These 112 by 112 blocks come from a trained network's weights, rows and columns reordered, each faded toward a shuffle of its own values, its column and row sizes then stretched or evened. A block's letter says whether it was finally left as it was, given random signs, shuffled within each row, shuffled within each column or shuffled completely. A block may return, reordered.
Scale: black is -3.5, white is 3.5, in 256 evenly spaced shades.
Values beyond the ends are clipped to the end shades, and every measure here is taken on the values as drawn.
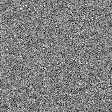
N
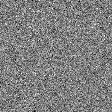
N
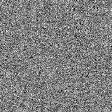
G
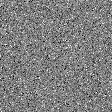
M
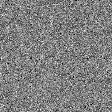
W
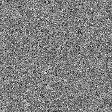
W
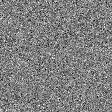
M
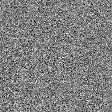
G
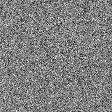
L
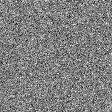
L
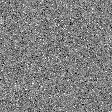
M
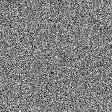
N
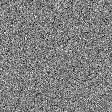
M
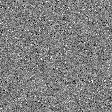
L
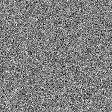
L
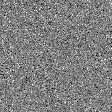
N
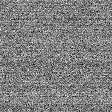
L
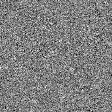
G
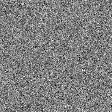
W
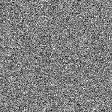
G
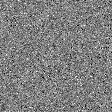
L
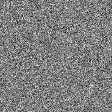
W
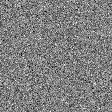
M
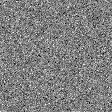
M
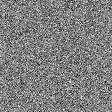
M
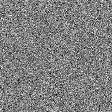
W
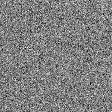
N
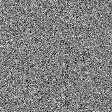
N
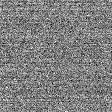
L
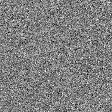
N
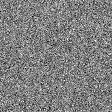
M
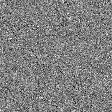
L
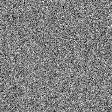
N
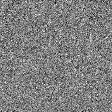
W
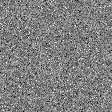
M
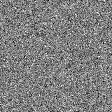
M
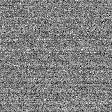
L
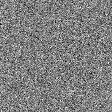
N
